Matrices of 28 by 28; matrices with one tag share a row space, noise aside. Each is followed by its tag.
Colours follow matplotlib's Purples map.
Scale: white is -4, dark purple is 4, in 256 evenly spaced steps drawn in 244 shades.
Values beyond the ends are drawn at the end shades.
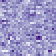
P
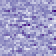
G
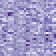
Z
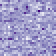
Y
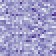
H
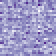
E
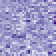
G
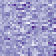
G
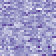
Y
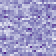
Y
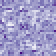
Z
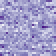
H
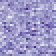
Z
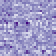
Y
